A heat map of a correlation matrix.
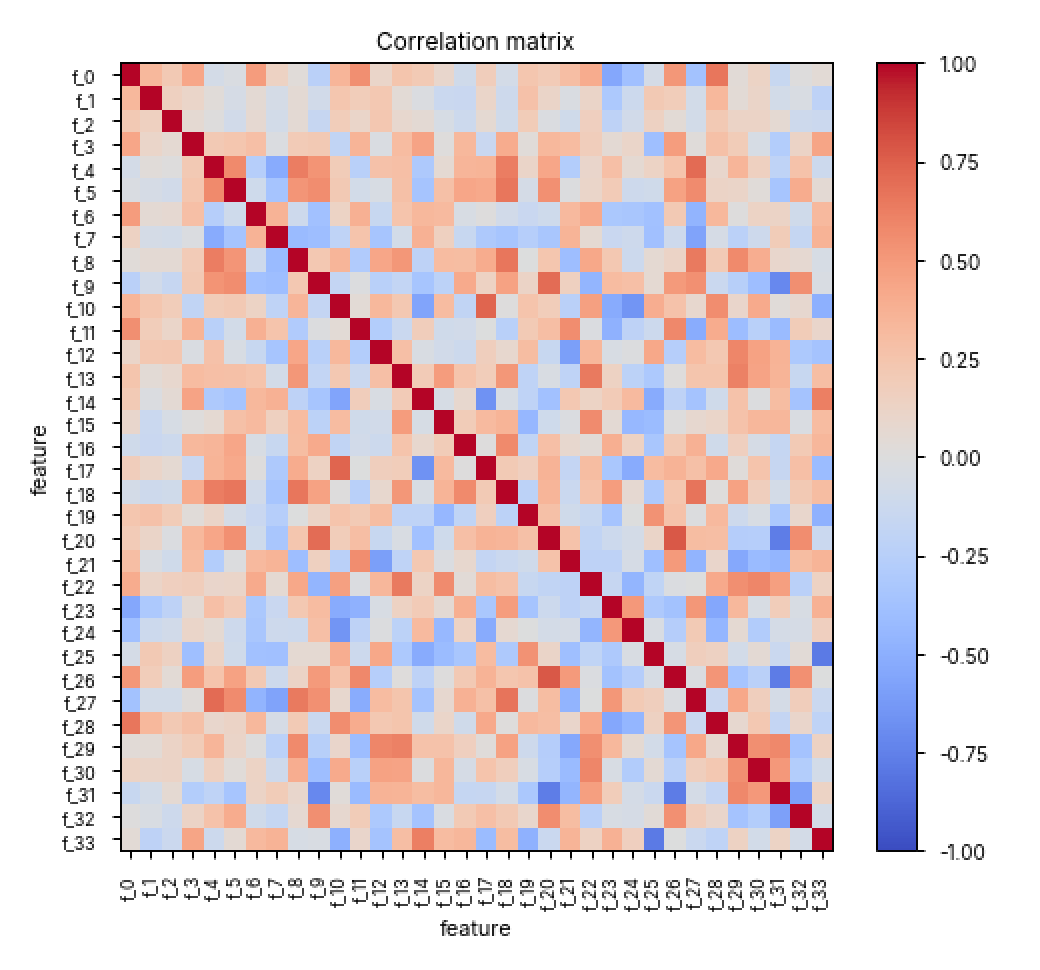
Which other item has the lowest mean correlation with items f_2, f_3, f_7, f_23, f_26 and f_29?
f_25
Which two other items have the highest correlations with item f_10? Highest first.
f_17, f_28
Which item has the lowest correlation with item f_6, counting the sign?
f_27
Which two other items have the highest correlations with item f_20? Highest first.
f_26, f_9
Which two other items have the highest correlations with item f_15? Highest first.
f_22, f_13
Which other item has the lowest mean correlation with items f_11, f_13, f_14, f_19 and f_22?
f_9
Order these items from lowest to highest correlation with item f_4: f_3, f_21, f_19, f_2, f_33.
f_21, f_33, f_2, f_19, f_3
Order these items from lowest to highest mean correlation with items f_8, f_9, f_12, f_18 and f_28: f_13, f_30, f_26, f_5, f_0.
f_0, f_30, f_26, f_13, f_5
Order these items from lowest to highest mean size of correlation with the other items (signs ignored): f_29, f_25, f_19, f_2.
f_2, f_19, f_25, f_29
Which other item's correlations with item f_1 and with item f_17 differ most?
f_14
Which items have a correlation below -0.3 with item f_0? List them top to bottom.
f_23, f_24, f_27
